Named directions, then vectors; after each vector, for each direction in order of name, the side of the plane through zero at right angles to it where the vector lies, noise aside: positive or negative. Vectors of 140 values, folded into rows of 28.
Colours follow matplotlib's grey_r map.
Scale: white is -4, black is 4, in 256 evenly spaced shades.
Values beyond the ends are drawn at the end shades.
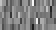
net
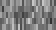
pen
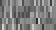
negative, positive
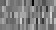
negative, negative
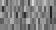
positive, positive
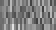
negative, positive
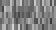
negative, positive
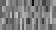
negative, negative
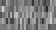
negative, negative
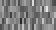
positive, positive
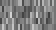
negative, positive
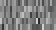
positive, negative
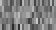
positive, negative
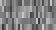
positive, negative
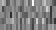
positive, positive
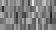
positive, positive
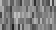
positive, negative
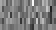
positive, positive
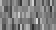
positive, negative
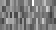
positive, positive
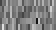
negative, positive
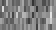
negative, negative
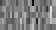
negative, negative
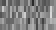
negative, negative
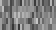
positive, negative
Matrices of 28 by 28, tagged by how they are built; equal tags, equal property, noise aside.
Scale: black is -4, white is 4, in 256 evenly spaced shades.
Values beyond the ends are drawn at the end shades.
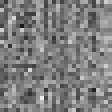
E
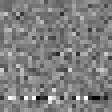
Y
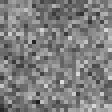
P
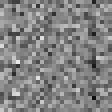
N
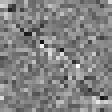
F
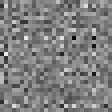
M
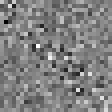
F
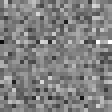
Y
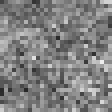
P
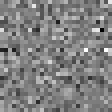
Y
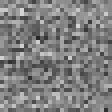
E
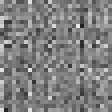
M
